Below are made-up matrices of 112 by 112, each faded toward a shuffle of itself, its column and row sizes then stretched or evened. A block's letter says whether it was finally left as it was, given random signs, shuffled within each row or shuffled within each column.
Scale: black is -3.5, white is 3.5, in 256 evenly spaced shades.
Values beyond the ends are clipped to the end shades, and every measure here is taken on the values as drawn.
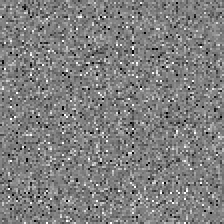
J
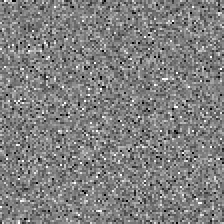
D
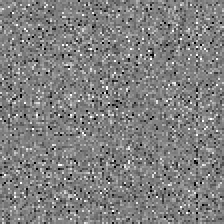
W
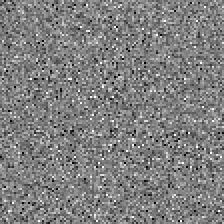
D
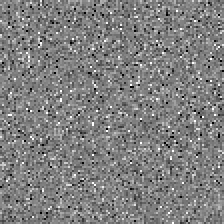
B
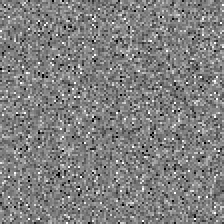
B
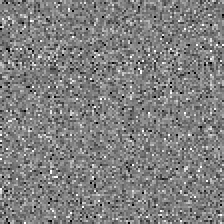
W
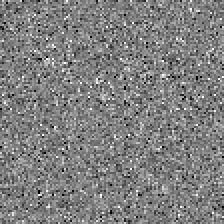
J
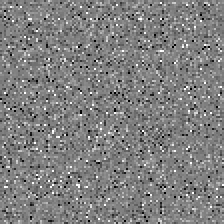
W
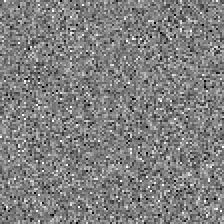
B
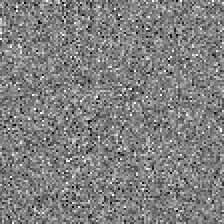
B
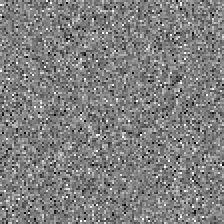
B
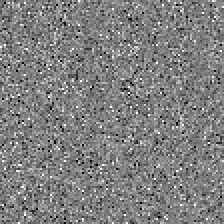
B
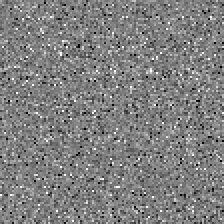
D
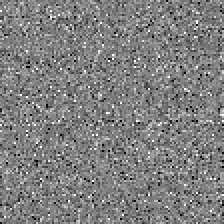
W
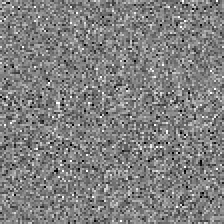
D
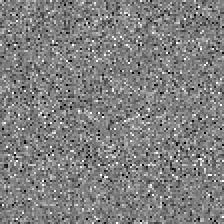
D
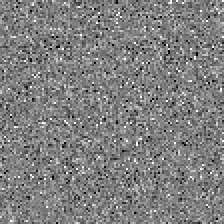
D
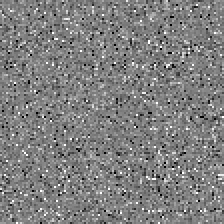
D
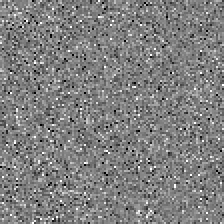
B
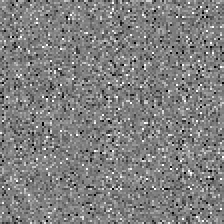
W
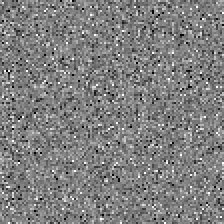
J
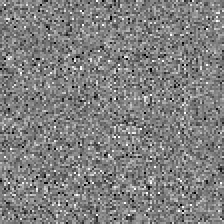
W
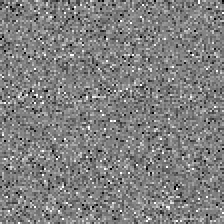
D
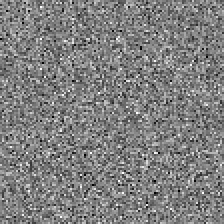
W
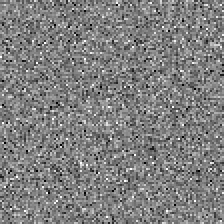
D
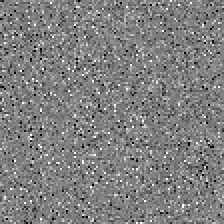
B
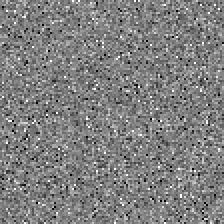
B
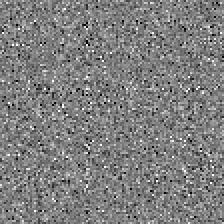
J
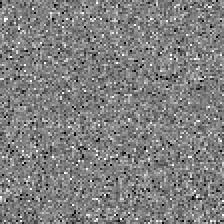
D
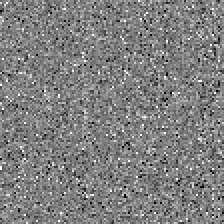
B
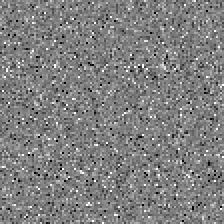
D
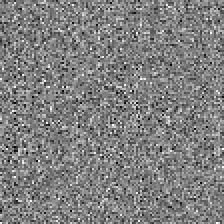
W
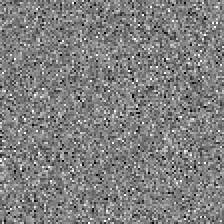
B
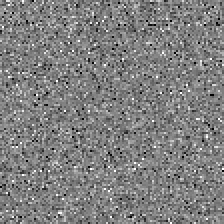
D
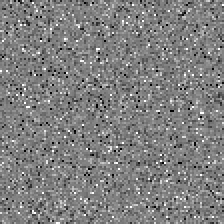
D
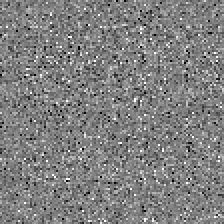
J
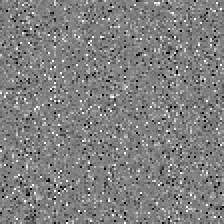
B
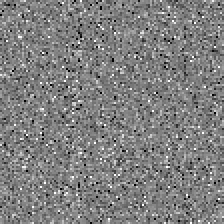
B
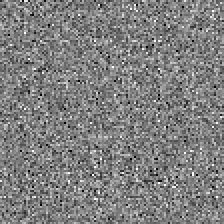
J
